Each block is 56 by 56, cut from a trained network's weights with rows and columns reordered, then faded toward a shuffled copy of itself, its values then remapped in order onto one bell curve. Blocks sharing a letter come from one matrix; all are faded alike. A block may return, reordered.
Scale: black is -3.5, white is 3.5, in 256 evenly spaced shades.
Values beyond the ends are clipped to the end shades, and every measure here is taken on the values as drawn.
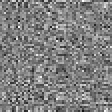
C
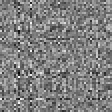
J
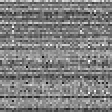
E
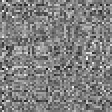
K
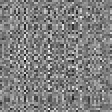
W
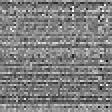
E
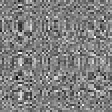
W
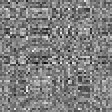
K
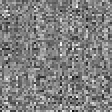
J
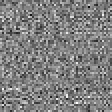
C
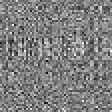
C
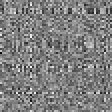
K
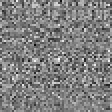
C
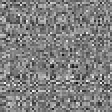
C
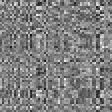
W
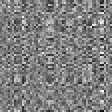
W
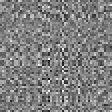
W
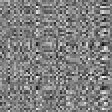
W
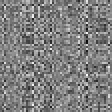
W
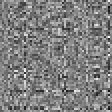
J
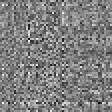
J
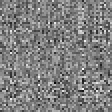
J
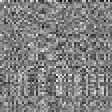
K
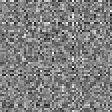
K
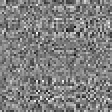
C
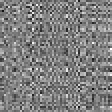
W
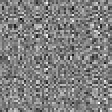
W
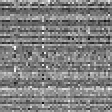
E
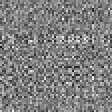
K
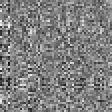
J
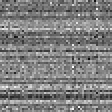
E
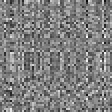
W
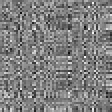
W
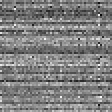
E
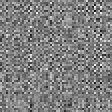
W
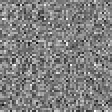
C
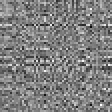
K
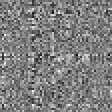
J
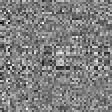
K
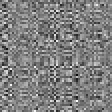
W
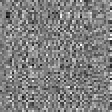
W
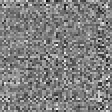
J
